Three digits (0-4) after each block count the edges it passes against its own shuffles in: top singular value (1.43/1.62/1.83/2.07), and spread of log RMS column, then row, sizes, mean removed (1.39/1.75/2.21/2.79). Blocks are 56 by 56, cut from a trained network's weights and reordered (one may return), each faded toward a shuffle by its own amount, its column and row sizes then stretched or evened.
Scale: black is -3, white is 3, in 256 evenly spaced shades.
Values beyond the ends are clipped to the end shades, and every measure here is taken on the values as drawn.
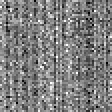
4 2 0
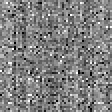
1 0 2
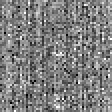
2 0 0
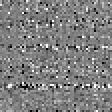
0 3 4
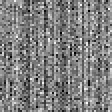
4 0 0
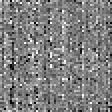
2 3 2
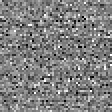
0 0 2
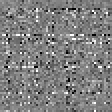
0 3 4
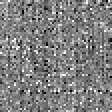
0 0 2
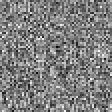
3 0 0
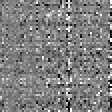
1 4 0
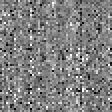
1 2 2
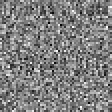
3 0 1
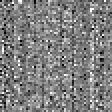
1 3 0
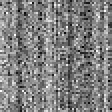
4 0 0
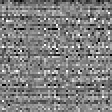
4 3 3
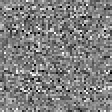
2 1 3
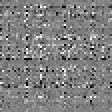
0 3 4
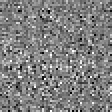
0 2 2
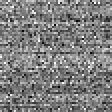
2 0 0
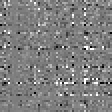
1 3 4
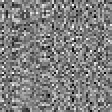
4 3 0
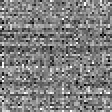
3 3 0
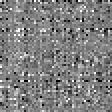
1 1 4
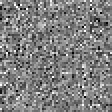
0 2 1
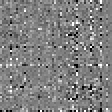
2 4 2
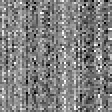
4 3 0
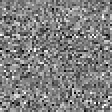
2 0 3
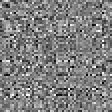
4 2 3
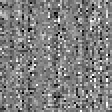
1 4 0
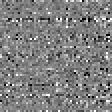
1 2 4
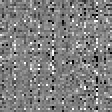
0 4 1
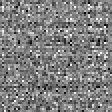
1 2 0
